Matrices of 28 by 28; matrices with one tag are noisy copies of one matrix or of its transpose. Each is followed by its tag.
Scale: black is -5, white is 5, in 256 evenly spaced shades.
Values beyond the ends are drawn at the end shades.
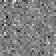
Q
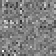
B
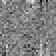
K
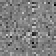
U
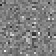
U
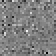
Q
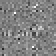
U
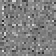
Q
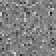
Q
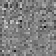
B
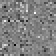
B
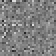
Q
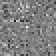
B
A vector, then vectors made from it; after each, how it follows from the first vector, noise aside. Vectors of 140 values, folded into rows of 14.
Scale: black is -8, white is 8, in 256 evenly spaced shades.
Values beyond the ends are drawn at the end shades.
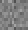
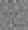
negated, shrunk.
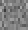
wrapped around.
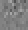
partly zeroed.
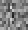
wrapped around, scaled up.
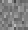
copied.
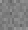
negated, shrunk.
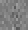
reversed, negated, partly zeroed.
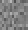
copied.
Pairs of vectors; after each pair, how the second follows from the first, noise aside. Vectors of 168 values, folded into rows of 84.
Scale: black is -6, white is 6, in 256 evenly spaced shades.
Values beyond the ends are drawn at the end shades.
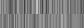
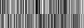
negated, scaled up.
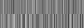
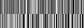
scaled up.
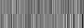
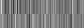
reversed, negated.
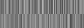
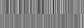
negated, partly zeroed.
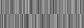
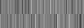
negated, partly zeroed.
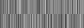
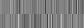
negated, partly zeroed.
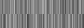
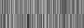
copied.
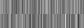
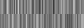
reversed.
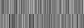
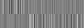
negated, partly zeroed.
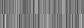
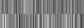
sign-scrambled.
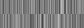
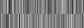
wrapped around, negated.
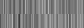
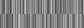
sign-scrambled.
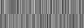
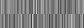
reversed, negated.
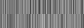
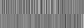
negated, partly zeroed.
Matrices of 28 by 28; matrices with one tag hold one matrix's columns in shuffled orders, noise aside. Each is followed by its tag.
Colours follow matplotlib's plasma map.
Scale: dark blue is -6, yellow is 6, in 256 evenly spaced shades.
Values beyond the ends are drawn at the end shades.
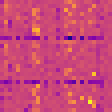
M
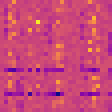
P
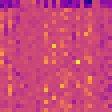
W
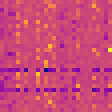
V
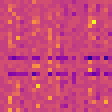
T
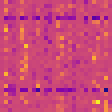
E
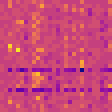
V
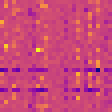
V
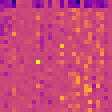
W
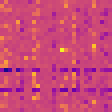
V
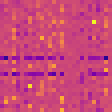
T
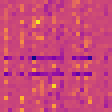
T
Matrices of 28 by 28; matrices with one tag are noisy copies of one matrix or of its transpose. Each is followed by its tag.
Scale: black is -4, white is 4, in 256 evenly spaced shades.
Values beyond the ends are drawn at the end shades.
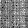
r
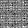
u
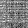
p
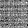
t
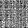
t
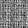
u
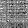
p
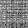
p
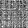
t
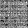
t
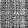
r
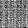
t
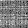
r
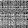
r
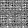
u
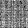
t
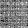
t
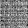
t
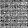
t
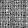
u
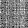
r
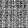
t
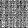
t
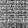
p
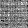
t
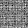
u
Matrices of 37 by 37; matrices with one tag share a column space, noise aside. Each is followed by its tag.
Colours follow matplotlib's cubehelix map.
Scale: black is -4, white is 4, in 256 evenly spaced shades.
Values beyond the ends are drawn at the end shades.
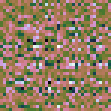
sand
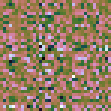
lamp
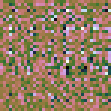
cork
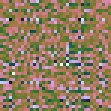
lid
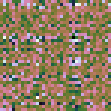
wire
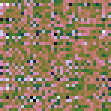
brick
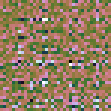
lid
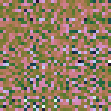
lid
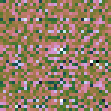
lid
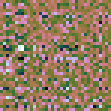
lamp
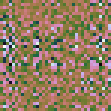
sand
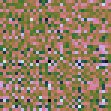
lid
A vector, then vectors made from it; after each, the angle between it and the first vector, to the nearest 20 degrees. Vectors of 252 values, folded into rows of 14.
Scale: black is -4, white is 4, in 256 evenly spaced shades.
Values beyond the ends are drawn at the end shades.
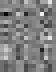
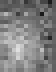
120 degrees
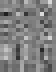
20 degrees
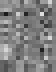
20 degrees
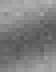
80 degrees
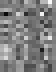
20 degrees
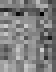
140 degrees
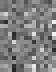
120 degrees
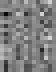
20 degrees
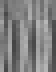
80 degrees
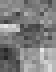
120 degrees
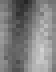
100 degrees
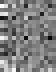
120 degrees
